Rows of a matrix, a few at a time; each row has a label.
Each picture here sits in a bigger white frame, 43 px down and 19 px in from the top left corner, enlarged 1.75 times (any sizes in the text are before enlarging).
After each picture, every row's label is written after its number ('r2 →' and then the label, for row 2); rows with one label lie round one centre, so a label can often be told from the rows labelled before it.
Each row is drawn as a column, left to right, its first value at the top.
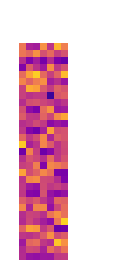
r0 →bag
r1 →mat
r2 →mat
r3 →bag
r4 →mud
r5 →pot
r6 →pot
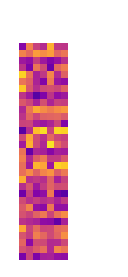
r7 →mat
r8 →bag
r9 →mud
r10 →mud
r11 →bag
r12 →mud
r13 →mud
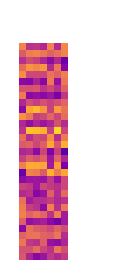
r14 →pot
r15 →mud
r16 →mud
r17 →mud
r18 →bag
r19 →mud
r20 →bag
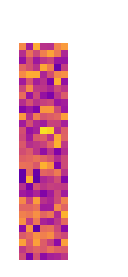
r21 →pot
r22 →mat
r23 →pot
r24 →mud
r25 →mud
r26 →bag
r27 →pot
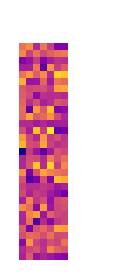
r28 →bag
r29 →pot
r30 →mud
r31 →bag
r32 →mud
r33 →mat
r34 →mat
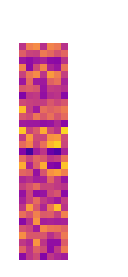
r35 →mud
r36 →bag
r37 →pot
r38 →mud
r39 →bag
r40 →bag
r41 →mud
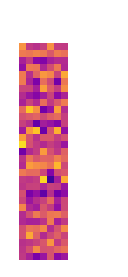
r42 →bag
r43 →mud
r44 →mud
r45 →mat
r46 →pot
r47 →mud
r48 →mat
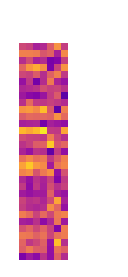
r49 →mud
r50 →mud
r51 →mud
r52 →mud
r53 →bag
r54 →pot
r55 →mud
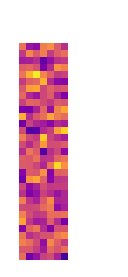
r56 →pot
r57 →mat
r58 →mat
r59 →bag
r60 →pot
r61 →mud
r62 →mud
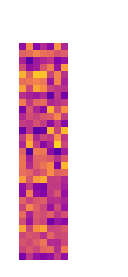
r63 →mat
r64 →bag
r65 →mat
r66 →mat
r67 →mud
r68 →bag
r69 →mud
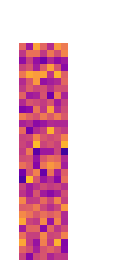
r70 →pot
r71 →mat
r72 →bag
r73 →pot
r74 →mud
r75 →pot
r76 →bag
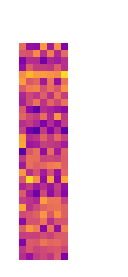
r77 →bag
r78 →mat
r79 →mat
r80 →pot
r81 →mat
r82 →pot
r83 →mat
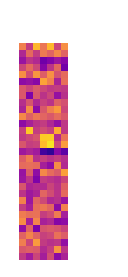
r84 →pot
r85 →mud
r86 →pot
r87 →bag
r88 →bag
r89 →mud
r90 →bag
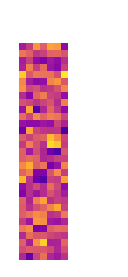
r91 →mat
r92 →mud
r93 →pot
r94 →pot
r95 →bag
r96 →bag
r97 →mat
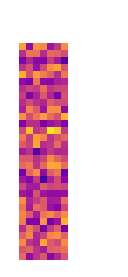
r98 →pot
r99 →mud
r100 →bag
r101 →pot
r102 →mud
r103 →mud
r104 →pot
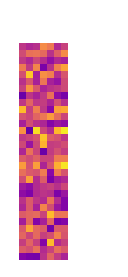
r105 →mud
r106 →mat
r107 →mud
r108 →bag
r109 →pot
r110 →mud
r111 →mud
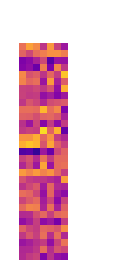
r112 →bag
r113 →bag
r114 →bag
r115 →mud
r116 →bag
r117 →mud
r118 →mat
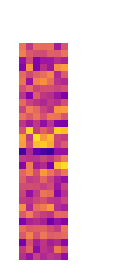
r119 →bag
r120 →mud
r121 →bag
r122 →bag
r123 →bag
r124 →mud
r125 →mud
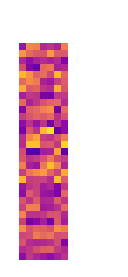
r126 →mat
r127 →bag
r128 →bag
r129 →mud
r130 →mud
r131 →mat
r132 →bag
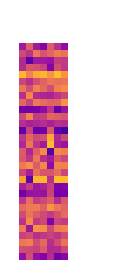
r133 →mat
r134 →pot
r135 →mat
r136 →mat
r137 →bag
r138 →mat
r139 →mat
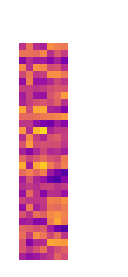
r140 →mud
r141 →bag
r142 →mud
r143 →mud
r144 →pot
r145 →pot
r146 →pot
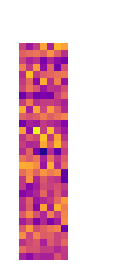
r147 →mud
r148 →mat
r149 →mud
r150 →bag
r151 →mud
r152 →bag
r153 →pot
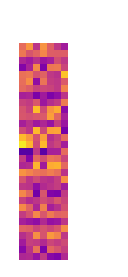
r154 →bag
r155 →bag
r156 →mud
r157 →bag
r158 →mud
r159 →mud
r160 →mat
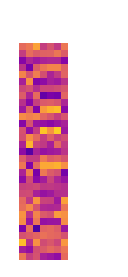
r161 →pot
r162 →bag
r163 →pot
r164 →mud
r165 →mud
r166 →mud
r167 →pot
